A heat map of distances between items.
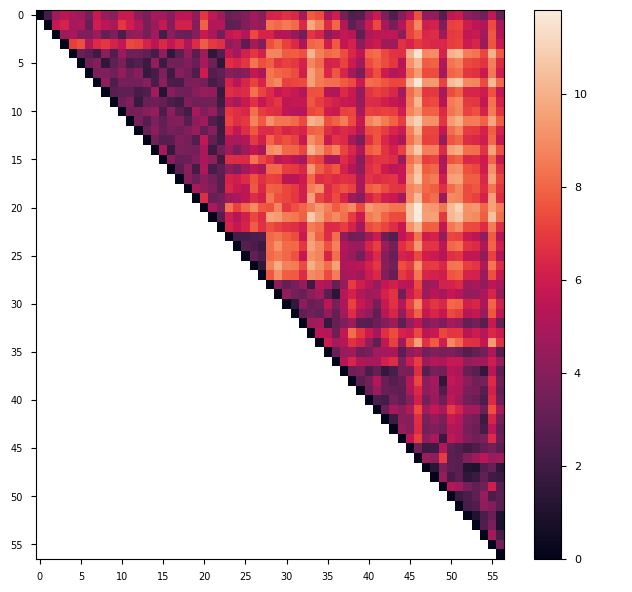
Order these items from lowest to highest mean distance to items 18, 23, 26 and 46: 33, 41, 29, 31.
41, 31, 29, 33
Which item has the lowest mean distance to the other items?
39
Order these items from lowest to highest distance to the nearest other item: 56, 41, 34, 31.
56, 31, 41, 34
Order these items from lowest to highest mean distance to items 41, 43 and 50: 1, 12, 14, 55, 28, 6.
55, 28, 1, 6, 12, 14
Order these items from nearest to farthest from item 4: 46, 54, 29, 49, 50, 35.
49, 54, 35, 29, 50, 46
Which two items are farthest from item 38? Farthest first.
20, 33
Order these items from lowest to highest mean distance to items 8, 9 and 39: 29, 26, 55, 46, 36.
36, 29, 26, 55, 46
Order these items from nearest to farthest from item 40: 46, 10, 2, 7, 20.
2, 46, 10, 7, 20
